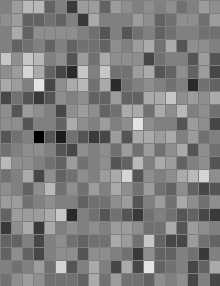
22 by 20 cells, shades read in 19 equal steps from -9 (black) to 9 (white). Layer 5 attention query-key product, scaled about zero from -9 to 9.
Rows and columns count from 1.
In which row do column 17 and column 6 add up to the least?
11
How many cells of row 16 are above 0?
9
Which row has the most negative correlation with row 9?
20
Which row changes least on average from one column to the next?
3
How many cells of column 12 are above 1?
7
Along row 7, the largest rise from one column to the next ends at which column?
4
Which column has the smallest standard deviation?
2
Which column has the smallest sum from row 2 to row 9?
5
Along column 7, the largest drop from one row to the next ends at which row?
17
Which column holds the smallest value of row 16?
13
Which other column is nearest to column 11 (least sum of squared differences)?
18
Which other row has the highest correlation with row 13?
10
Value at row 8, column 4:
-5
